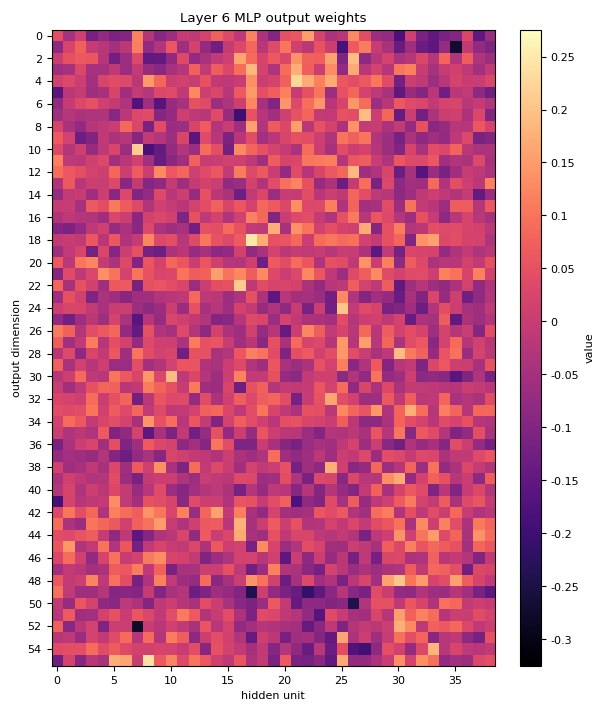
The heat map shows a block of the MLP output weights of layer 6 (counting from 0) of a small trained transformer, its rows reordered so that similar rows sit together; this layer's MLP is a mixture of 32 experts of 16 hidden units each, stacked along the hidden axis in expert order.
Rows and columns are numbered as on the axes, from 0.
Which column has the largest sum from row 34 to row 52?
30
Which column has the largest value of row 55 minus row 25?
8
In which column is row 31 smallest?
16
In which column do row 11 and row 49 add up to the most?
0
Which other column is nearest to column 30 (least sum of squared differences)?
32
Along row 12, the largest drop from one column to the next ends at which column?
27
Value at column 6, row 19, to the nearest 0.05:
0
